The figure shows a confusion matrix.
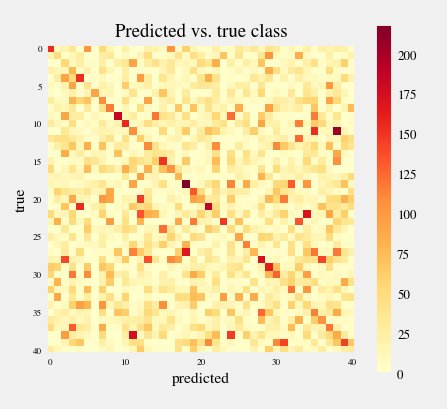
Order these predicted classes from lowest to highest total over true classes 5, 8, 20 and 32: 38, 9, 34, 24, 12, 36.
9, 36, 24, 38, 34, 12
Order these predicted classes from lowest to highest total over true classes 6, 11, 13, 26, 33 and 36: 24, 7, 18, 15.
24, 7, 15, 18
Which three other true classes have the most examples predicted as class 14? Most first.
9, 22, 15
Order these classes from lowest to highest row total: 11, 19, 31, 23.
31, 19, 11, 23
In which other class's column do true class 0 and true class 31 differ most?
5
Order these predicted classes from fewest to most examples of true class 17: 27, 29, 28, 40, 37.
27, 37, 29, 40, 28
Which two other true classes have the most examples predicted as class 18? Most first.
27, 26
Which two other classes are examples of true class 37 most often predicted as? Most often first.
3, 7
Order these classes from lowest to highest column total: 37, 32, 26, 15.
26, 32, 15, 37
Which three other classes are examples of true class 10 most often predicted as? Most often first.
33, 28, 35
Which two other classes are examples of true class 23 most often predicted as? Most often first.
33, 19
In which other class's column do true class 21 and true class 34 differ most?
15
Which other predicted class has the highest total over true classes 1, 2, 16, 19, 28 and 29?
13
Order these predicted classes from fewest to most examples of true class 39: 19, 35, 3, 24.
24, 35, 3, 19
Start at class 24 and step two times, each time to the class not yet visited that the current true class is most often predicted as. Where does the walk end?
38
